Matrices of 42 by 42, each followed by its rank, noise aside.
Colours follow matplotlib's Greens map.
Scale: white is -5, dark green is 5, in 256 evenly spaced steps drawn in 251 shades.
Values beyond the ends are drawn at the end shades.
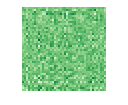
four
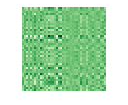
two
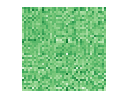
five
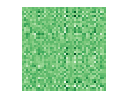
two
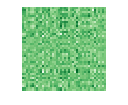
four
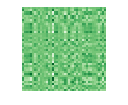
two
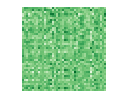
five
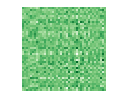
three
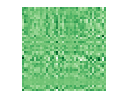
three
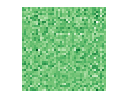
five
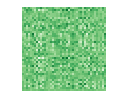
four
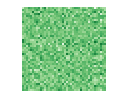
five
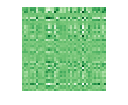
two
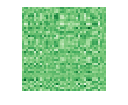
three
